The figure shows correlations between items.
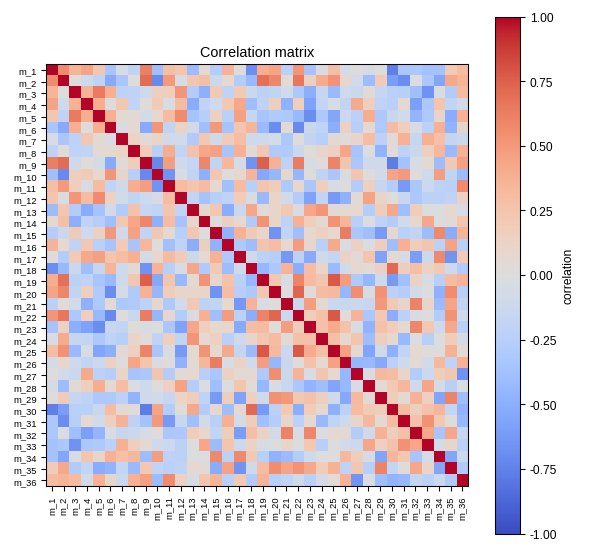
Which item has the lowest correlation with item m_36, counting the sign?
m_27
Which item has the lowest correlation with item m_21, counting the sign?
m_17
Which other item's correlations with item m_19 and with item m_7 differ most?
m_2
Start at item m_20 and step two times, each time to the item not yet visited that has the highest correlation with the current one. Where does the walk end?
m_25
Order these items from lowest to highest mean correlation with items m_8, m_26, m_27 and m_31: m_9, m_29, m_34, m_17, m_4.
m_29, m_9, m_4, m_17, m_34
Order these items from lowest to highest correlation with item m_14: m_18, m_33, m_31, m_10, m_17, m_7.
m_10, m_18, m_31, m_17, m_7, m_33
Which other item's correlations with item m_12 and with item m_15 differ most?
m_26
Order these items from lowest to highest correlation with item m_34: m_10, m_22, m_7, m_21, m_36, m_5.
m_21, m_22, m_36, m_5, m_7, m_10
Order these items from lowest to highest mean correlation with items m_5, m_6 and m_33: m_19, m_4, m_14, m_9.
m_19, m_9, m_14, m_4
